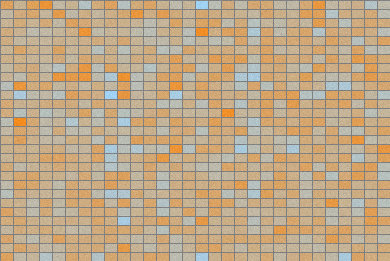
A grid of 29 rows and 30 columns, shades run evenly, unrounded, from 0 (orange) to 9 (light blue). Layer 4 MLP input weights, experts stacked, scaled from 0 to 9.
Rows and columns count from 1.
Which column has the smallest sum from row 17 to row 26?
29
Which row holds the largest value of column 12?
8
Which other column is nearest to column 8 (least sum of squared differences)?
4
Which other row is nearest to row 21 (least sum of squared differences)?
26
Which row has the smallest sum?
7
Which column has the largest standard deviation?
10
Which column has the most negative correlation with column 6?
2
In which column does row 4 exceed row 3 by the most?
25
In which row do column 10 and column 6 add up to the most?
14
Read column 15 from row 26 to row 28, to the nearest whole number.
4 5 5
